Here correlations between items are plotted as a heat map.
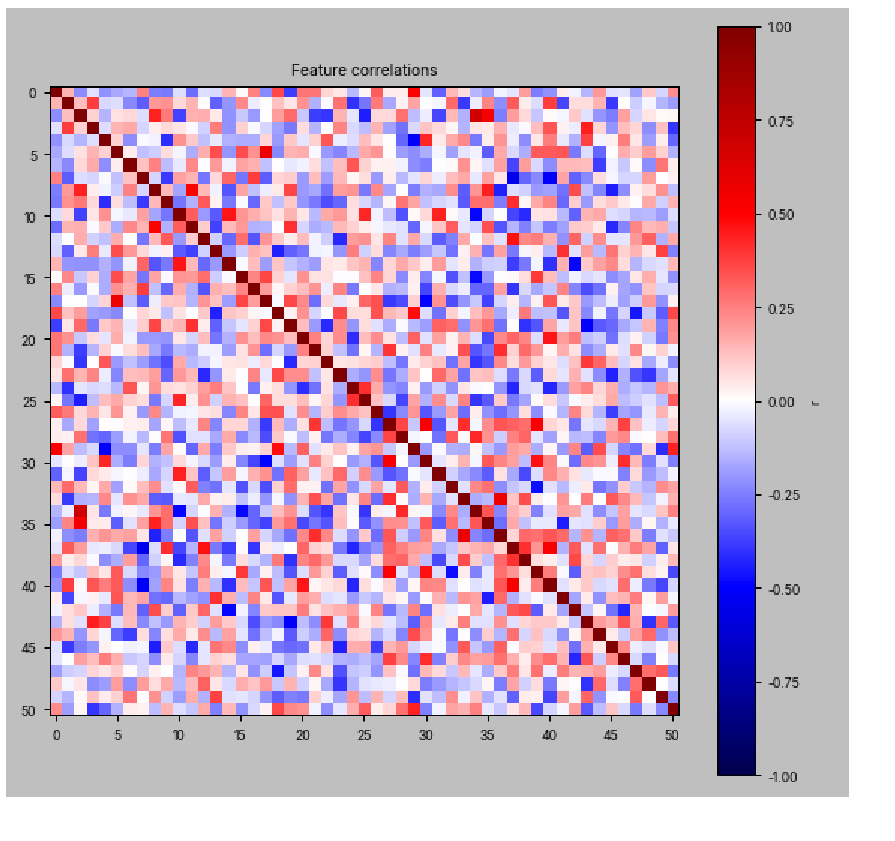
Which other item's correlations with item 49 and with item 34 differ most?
2
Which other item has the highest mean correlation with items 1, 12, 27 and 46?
37
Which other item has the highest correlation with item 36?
33
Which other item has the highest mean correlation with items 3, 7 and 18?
23
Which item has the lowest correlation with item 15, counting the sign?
34
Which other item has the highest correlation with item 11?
8
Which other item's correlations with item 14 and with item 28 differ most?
10
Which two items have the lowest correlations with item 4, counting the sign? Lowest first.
29, 9
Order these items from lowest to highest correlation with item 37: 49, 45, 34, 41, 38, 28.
49, 41, 45, 34, 28, 38
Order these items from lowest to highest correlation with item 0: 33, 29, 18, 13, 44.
13, 33, 44, 18, 29
